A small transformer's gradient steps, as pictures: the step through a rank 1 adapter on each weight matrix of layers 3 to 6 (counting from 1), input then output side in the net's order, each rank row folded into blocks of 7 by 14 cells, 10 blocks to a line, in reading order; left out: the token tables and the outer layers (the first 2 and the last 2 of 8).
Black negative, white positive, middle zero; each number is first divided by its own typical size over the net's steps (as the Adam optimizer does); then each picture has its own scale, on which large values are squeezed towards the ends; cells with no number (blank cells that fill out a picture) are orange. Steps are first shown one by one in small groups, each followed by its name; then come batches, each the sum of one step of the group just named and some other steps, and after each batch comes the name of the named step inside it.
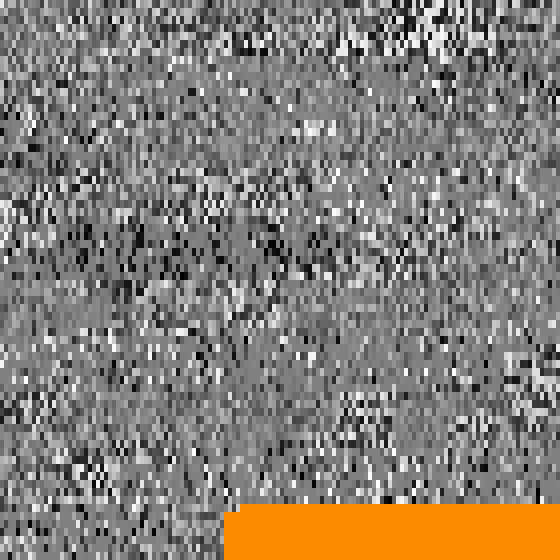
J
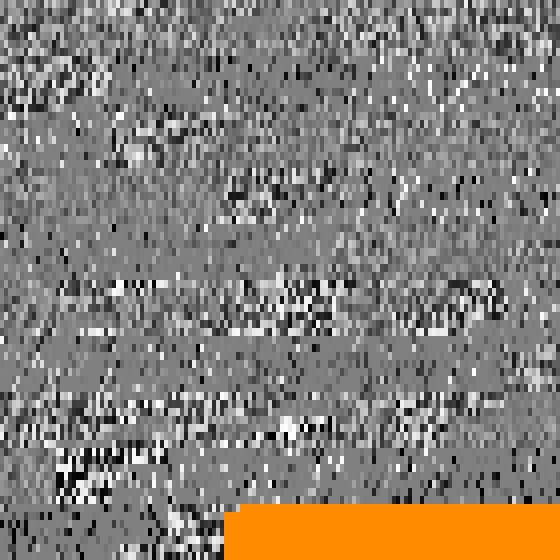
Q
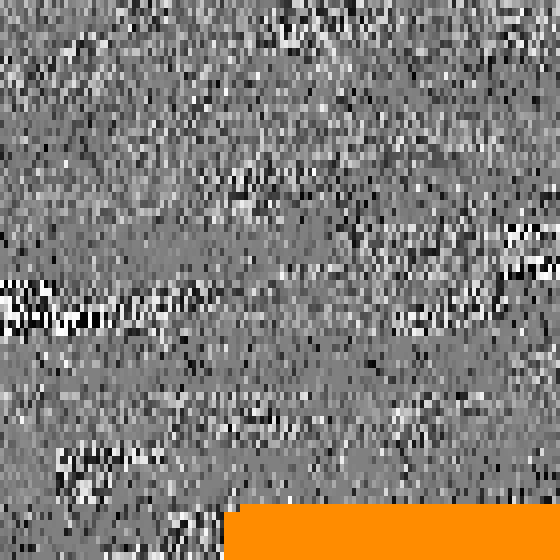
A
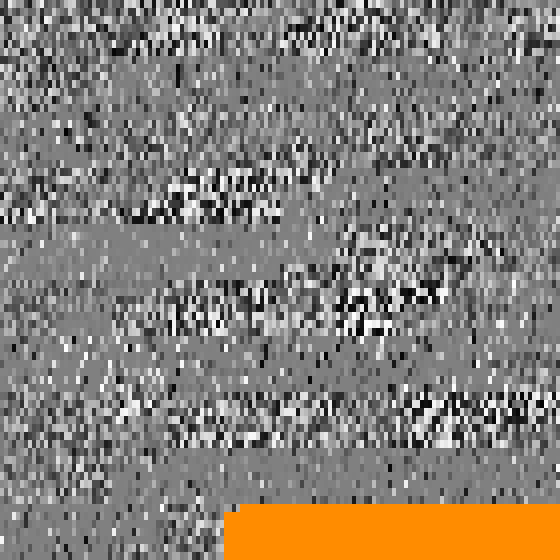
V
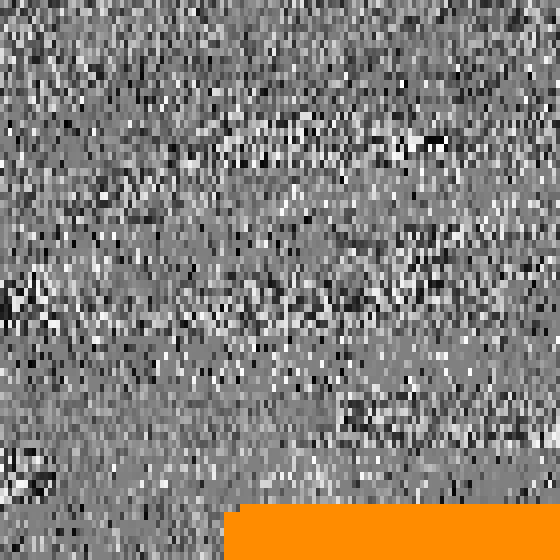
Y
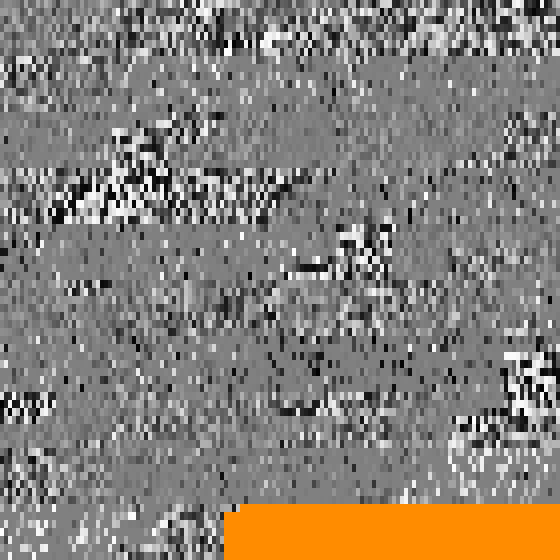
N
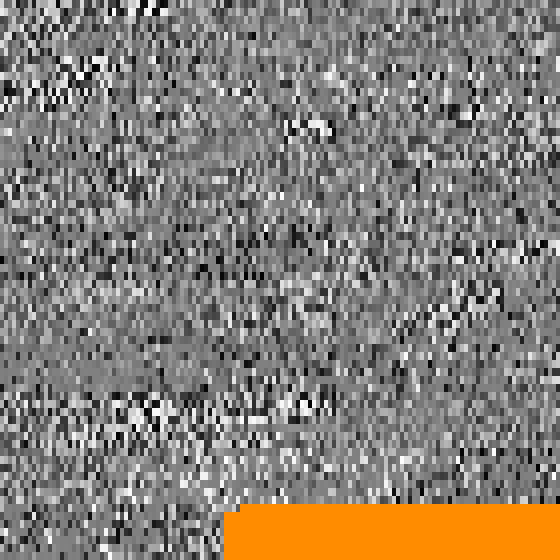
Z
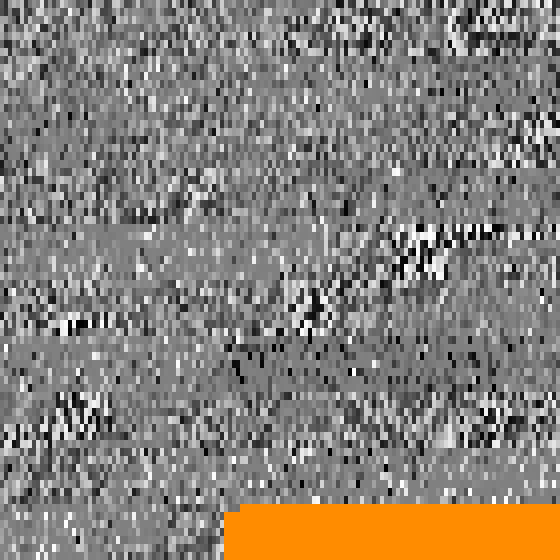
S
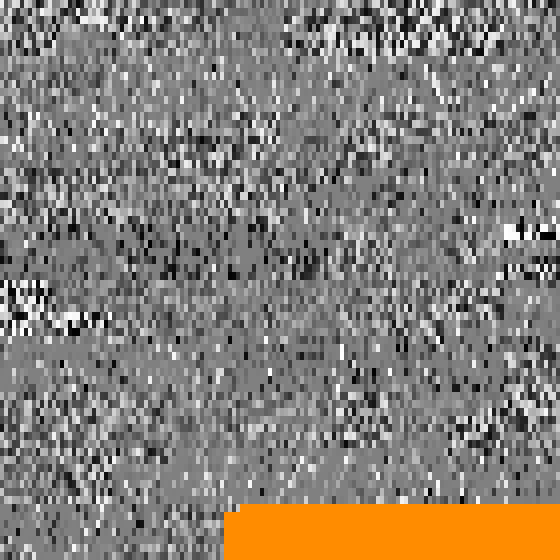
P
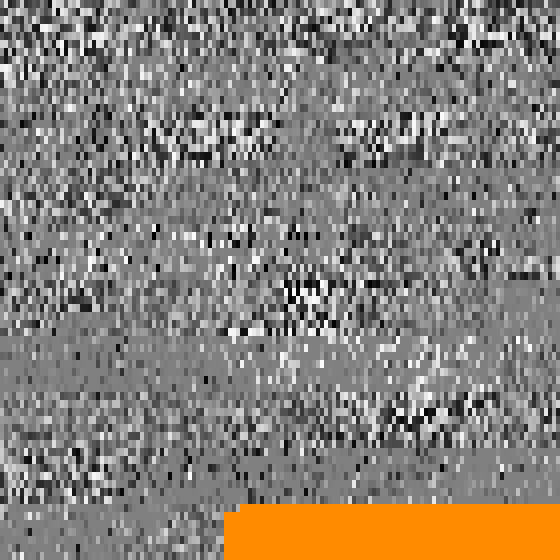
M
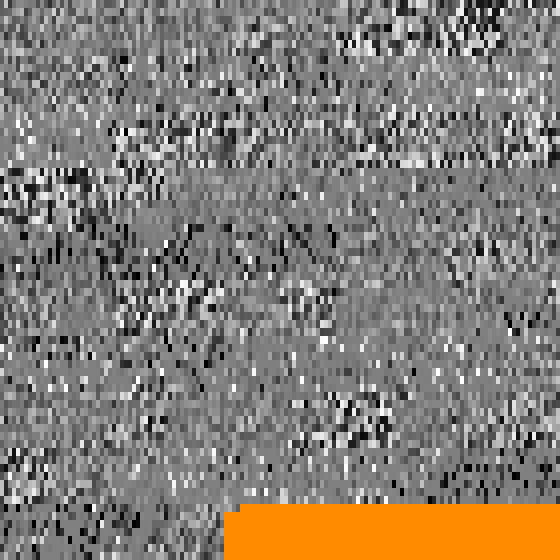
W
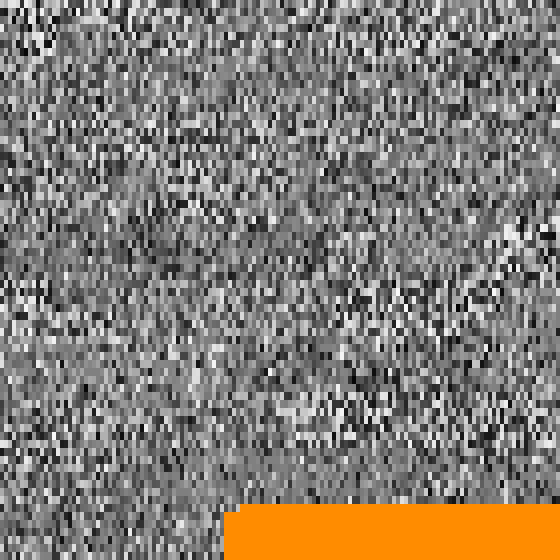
P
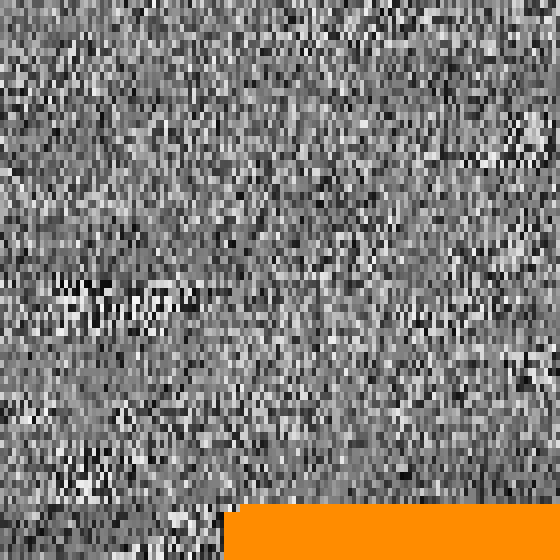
A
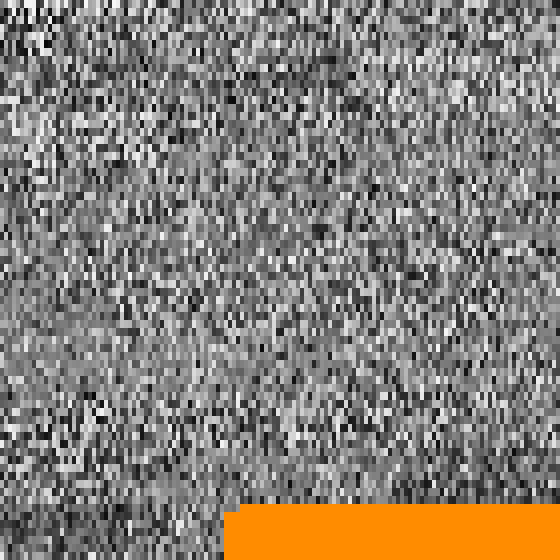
Q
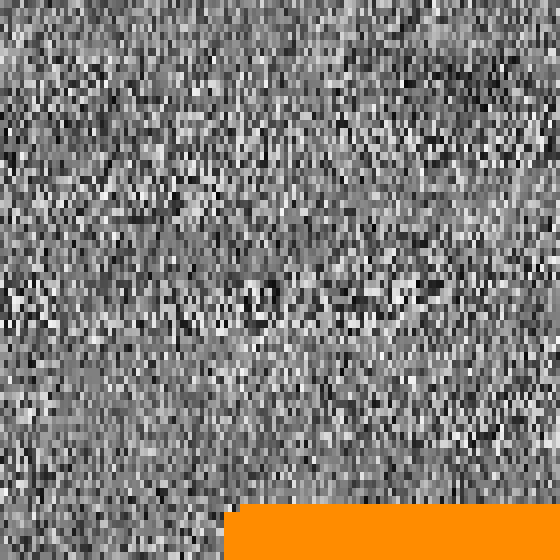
Y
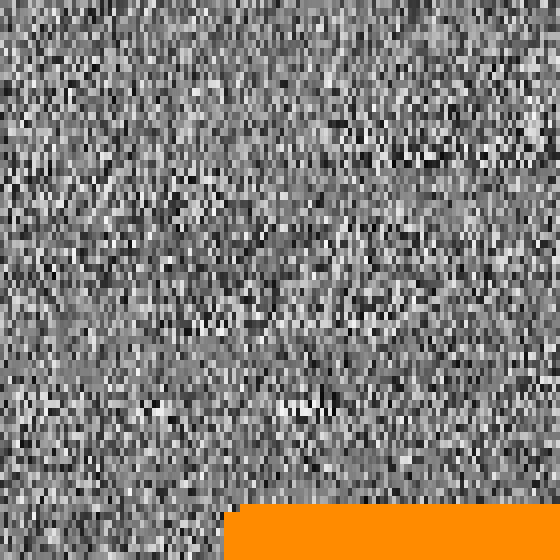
Z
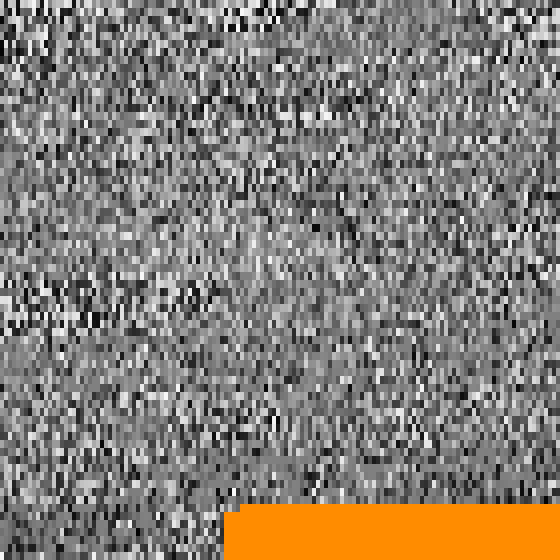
A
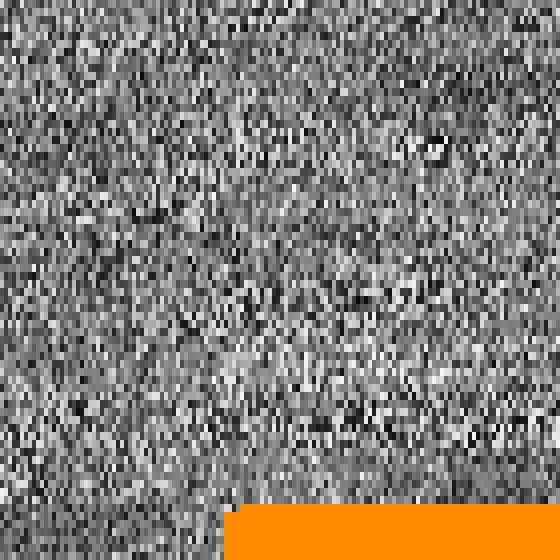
Y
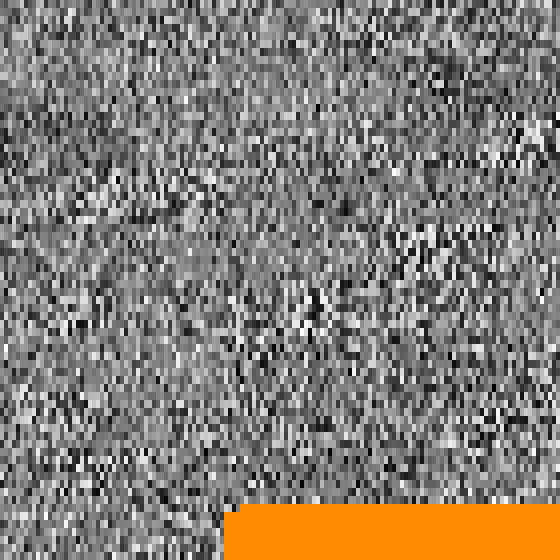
S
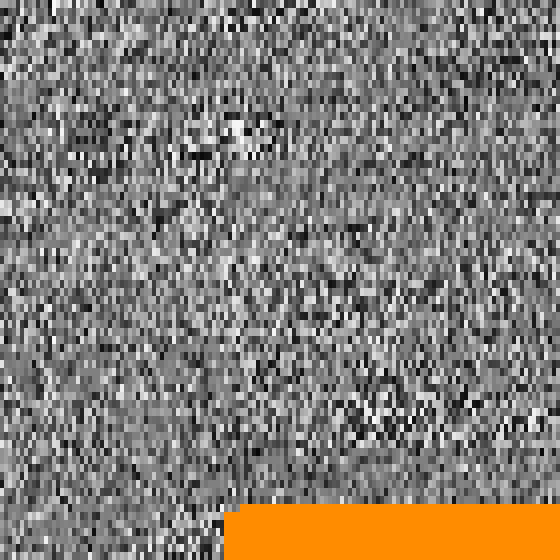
M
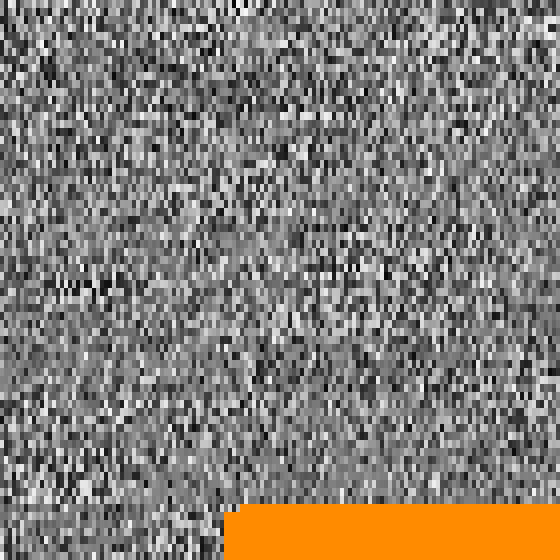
V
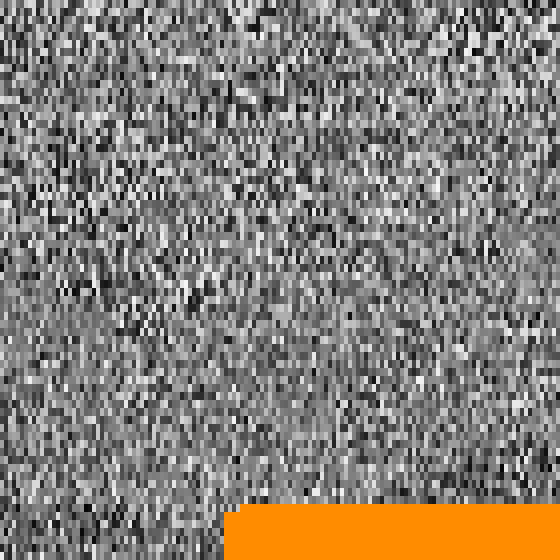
W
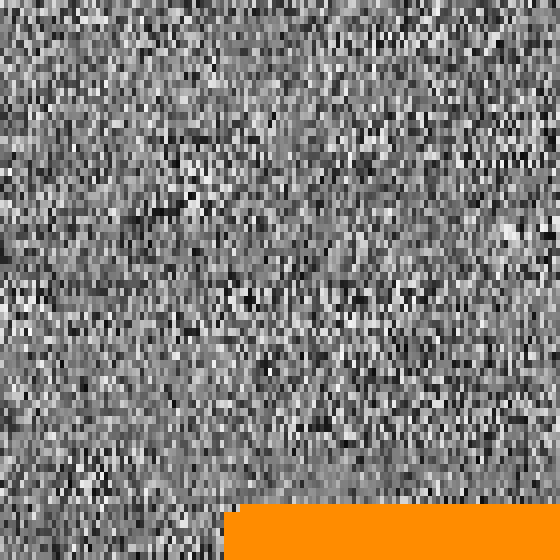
P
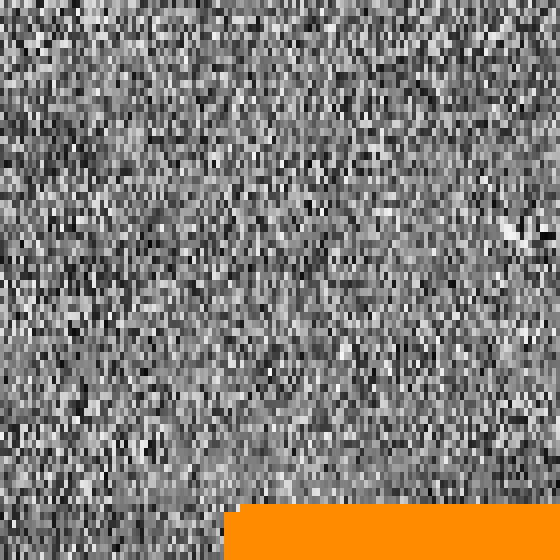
P
